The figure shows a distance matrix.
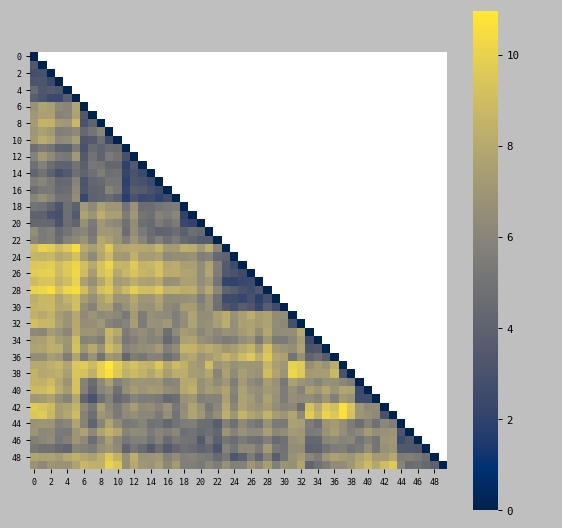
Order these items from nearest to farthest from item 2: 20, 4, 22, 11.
4, 20, 11, 22
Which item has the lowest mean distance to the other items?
47
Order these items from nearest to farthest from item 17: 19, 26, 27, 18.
18, 19, 27, 26
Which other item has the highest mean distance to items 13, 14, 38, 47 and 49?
28
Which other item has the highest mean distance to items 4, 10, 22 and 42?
37
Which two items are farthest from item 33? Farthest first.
43, 42
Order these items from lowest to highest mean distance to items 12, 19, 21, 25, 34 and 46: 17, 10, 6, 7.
17, 7, 6, 10
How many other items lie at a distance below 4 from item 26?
7
